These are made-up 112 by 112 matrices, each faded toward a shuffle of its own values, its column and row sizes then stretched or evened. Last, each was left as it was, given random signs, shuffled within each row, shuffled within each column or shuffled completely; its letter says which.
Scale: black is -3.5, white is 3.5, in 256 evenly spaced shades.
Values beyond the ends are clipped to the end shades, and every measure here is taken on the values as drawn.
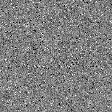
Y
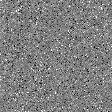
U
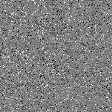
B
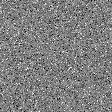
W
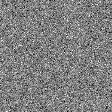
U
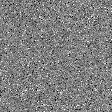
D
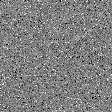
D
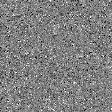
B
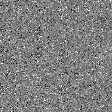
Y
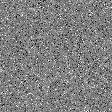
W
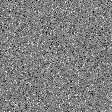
W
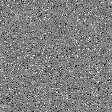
D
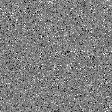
Y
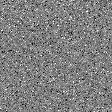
D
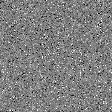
U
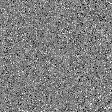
U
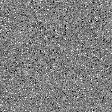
Y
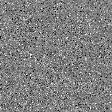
Y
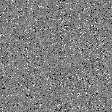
Y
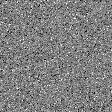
W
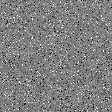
U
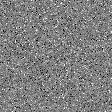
W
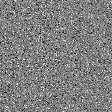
U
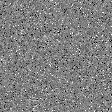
U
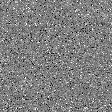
D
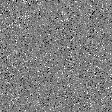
U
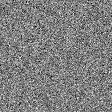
W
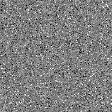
B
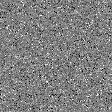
D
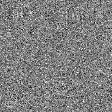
B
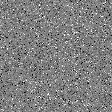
U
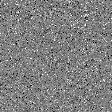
Y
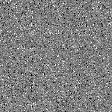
B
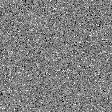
D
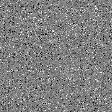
Y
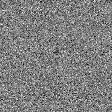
D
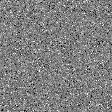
D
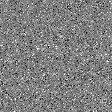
D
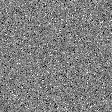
W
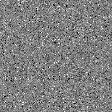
B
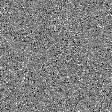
U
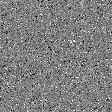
D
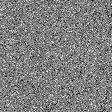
W
